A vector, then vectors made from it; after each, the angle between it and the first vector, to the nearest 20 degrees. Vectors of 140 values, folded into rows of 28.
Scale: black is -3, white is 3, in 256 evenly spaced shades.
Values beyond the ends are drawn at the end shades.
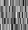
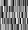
40 degrees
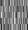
140 degrees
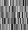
20 degrees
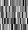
20 degrees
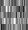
140 degrees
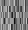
60 degrees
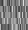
140 degrees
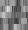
80 degrees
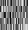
100 degrees
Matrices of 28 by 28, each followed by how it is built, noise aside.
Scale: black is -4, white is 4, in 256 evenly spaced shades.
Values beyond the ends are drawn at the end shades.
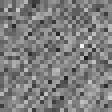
Hankel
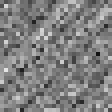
Hankel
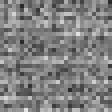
blocks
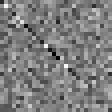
diagonal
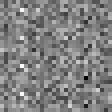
repeating rows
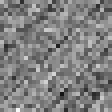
Hankel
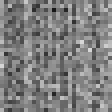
blocks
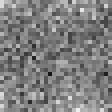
smooth
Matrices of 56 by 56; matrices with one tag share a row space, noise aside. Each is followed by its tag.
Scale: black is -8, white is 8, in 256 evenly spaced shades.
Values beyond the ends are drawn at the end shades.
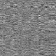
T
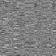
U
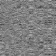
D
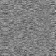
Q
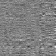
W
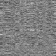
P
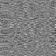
Q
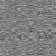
D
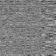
W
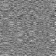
Q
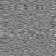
Q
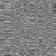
P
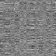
P
